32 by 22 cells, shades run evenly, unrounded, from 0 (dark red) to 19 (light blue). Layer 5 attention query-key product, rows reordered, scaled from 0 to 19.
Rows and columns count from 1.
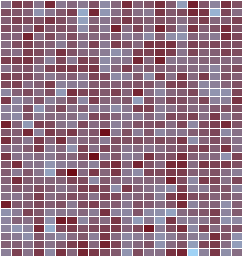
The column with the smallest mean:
17
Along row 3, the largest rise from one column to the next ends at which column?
8
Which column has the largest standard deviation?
18
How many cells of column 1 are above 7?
22
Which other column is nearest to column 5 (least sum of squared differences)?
12
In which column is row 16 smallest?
1
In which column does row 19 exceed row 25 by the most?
7
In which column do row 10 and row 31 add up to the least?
10
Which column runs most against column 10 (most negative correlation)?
15
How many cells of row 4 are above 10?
3
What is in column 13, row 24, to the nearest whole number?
8
